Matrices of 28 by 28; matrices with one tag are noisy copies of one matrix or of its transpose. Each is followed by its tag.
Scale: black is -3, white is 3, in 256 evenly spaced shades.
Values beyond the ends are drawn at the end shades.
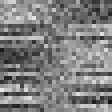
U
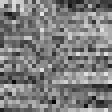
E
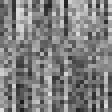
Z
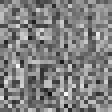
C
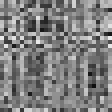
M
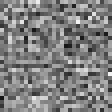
C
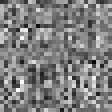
C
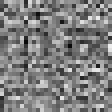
C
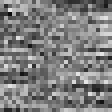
E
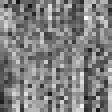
E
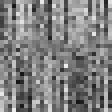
Z
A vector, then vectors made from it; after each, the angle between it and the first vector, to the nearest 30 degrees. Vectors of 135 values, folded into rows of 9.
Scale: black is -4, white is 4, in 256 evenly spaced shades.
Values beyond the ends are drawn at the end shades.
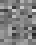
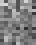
60 degrees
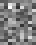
60 degrees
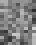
120 degrees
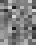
30 degrees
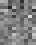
150 degrees
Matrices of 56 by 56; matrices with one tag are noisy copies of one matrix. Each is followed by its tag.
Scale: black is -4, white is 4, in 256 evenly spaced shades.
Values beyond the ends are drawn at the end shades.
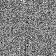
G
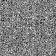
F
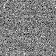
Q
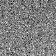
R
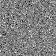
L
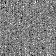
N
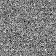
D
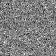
Q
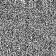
G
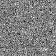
D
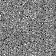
F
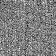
G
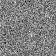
L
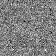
D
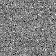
D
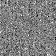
N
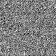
Q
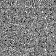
D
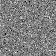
L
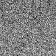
R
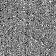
G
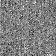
N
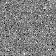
Q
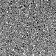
R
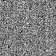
F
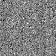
F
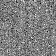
G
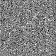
F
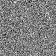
L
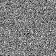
Q
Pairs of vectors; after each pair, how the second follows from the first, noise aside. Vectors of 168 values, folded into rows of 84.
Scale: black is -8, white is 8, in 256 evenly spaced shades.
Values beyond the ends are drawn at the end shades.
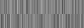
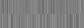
wrapped around, shrunk.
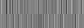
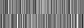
reversed, negated, scaled up.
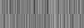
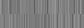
shrunk.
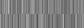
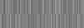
wrapped around, shrunk.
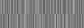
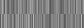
wrapped around, negated.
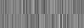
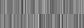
negated.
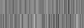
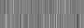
negated, partly zeroed.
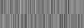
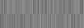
wrapped around, shrunk.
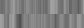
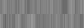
reversed, shrunk.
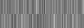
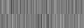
wrapped around, negated, partly zeroed.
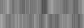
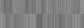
reversed, shrunk.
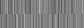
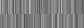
negated.
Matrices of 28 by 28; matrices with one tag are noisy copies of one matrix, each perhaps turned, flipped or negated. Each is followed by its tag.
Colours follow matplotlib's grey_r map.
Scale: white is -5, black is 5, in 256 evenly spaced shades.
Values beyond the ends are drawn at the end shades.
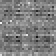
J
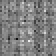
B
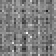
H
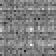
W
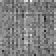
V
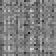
H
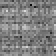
W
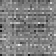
V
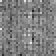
V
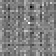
H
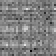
W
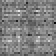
J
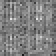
J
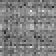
W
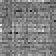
V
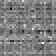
H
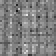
B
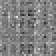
B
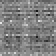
J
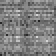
J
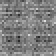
J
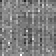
V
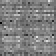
J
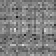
B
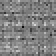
H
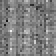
W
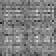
J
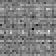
H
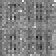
J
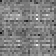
J
